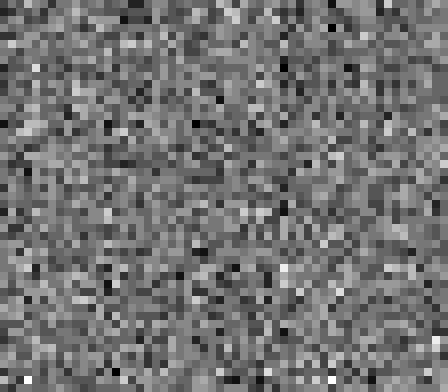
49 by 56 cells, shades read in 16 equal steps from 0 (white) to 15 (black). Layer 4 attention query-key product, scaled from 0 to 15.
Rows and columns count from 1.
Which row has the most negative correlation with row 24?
36
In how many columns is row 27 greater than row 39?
21
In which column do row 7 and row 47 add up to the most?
15
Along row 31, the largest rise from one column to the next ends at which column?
42
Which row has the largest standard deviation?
48
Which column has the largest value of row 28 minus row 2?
34
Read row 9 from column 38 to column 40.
8 11 9
